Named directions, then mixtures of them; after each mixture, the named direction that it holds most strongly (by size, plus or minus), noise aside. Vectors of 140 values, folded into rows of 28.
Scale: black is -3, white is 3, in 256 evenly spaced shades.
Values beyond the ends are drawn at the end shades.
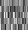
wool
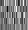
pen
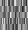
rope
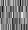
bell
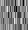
pen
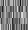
bell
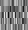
wool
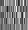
pen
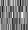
bell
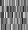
wool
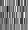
pen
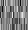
bell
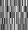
rope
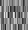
wool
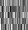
wool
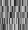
rope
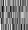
bell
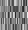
rope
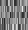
rope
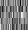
bell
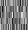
bell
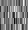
wool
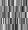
rope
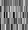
wool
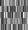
wool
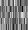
bell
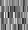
wool
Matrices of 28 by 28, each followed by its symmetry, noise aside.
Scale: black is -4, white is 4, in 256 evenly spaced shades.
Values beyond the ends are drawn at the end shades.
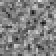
symmetric across the other diagonal.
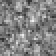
same after a half turn.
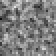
antisymmetric.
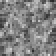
same after a half turn.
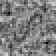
same after a half turn.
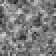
symmetric.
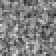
antisymmetric.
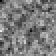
symmetric.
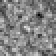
symmetric across the other diagonal.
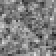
antisymmetric.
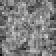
same after a half turn.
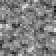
same after a half turn.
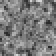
same after a half turn.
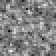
same after a half turn.
